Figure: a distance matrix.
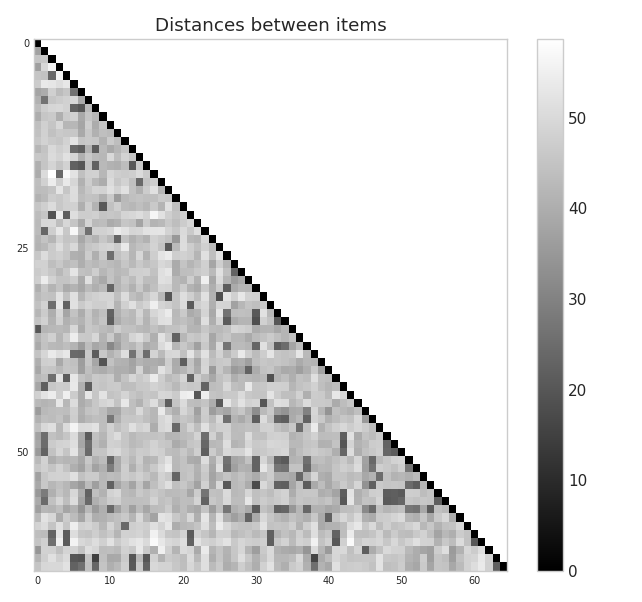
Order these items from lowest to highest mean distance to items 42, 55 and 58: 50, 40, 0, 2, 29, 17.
50, 40, 0, 29, 2, 17
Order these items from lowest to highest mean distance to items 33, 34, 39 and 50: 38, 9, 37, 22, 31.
37, 9, 22, 38, 31
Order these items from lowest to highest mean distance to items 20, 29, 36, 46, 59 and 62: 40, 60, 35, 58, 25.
40, 58, 35, 60, 25
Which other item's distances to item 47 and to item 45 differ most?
62
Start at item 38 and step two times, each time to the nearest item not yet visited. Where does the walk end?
8
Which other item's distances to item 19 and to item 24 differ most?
47
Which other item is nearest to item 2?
21
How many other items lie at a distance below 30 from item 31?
3
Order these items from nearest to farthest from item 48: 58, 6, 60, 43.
6, 60, 58, 43
